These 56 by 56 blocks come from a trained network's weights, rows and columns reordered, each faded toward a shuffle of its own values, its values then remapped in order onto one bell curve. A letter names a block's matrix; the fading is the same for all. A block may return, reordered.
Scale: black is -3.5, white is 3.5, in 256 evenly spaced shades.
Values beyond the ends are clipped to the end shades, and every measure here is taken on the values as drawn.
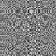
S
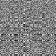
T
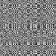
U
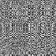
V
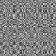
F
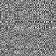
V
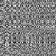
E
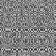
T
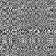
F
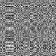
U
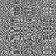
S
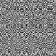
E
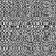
F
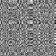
S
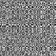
V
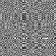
F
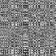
U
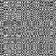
S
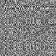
V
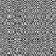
F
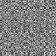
V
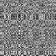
E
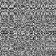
T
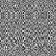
S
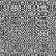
E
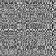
E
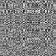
V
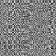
F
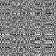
T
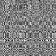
F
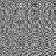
S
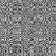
F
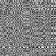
F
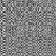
F
